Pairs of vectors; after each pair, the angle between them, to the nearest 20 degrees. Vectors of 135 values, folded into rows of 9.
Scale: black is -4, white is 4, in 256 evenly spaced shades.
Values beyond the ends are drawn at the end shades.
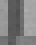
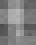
140 degrees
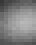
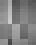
80 degrees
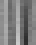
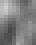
80 degrees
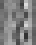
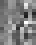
40 degrees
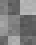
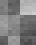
20 degrees
